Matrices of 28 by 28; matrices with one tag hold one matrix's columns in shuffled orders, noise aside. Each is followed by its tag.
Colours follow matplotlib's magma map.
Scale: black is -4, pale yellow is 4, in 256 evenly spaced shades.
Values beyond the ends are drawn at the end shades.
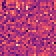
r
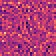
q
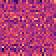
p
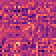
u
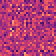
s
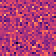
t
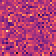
t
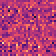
u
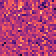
r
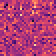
r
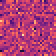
s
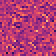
t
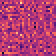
q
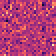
r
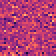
t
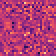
q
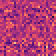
u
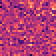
r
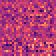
u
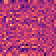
p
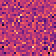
t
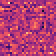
q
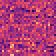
u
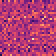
p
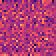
p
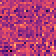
u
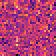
r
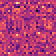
q
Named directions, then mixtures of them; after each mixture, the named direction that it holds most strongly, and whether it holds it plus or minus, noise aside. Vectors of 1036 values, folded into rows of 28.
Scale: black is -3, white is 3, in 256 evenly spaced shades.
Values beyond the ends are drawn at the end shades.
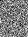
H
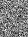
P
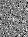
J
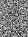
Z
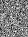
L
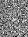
Z, minus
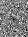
J, minus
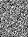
H, minus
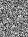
P, minus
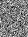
H, plus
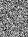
P, minus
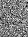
J, plus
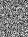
P, minus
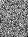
H, minus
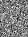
L, plus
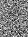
Z, plus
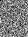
H, plus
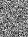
P, plus
